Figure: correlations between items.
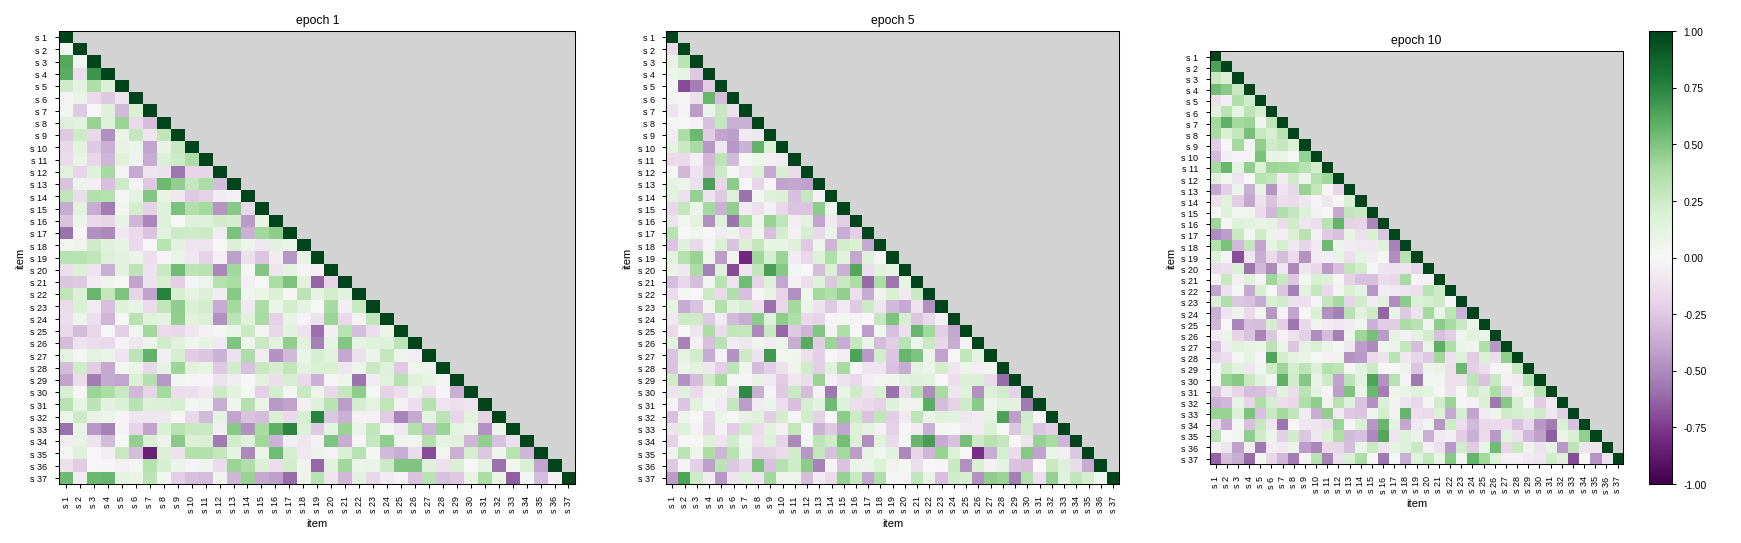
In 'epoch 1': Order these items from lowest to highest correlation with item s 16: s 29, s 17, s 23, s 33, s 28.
s 29, s 23, s 28, s 17, s 33
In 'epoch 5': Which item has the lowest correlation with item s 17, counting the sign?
s 21
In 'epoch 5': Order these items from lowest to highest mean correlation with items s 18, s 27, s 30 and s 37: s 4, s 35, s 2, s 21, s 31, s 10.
s 31, s 4, s 10, s 35, s 2, s 21
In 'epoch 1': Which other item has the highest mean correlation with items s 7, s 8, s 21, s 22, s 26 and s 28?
s 13
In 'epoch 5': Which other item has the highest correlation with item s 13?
s 4
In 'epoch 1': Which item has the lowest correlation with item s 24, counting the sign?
s 12
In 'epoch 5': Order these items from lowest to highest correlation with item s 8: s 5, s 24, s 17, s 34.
s 34, s 17, s 5, s 24
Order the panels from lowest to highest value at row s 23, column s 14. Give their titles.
epoch 5, epoch 1, epoch 10
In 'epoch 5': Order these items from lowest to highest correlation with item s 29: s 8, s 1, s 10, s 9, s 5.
s 10, s 9, s 8, s 1, s 5
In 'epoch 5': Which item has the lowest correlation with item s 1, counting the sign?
s 37
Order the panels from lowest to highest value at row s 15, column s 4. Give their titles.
epoch 1, epoch 10, epoch 5
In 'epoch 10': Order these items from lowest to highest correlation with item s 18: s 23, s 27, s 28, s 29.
s 28, s 29, s 27, s 23
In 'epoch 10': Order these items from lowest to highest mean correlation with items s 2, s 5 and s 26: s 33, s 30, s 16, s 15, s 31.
s 16, s 31, s 33, s 15, s 30
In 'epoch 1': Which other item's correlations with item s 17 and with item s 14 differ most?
s 33
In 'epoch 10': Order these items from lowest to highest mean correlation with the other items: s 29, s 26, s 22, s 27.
s 26, s 22, s 27, s 29
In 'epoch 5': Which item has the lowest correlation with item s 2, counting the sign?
s 5
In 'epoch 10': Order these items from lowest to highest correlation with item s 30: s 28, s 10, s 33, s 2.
s 28, s 10, s 33, s 2
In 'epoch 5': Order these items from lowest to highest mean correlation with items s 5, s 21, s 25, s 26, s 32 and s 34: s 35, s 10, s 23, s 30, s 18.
s 35, s 10, s 23, s 30, s 18
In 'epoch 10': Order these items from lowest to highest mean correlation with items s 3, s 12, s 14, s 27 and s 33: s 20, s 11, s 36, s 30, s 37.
s 37, s 36, s 20, s 30, s 11
